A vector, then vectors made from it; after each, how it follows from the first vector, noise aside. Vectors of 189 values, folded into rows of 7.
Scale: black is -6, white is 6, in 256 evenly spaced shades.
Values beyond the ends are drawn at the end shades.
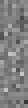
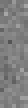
wrapped around, shrunk.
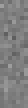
reversed, negated, shrunk.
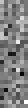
negated, scaled up.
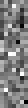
scaled up.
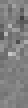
partly zeroed.
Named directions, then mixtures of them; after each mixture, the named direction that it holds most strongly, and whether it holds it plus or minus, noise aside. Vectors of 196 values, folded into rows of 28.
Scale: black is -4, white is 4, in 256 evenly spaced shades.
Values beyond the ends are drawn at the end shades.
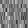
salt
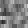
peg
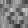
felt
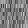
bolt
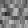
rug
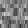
rug, minus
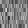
salt, minus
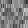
bolt, plus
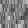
salt, plus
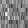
salt, plus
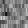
peg, plus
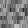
felt, minus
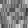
felt, minus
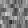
rug, minus
